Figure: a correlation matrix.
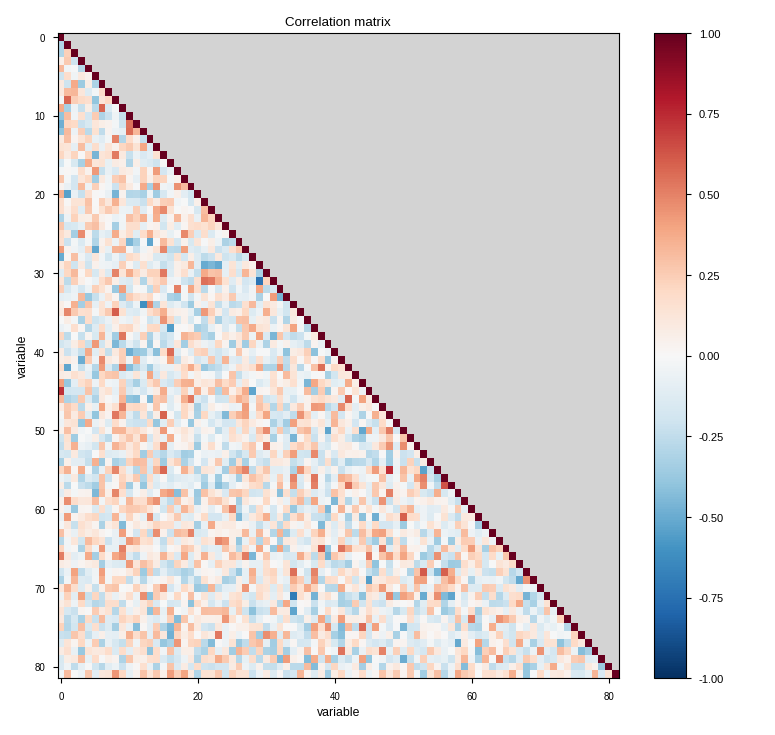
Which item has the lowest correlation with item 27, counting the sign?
5
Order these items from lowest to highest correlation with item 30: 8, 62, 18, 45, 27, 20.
20, 62, 45, 18, 27, 8
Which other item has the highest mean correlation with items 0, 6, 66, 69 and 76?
9
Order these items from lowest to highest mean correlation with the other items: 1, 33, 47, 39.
39, 33, 1, 47
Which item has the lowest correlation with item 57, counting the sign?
71
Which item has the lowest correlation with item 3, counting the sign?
41
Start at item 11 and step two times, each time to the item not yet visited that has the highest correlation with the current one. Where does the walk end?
12
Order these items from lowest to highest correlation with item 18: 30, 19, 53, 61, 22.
53, 61, 22, 30, 19
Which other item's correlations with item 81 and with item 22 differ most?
31
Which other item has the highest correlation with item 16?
40
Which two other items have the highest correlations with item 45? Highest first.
0, 66
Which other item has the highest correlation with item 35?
8
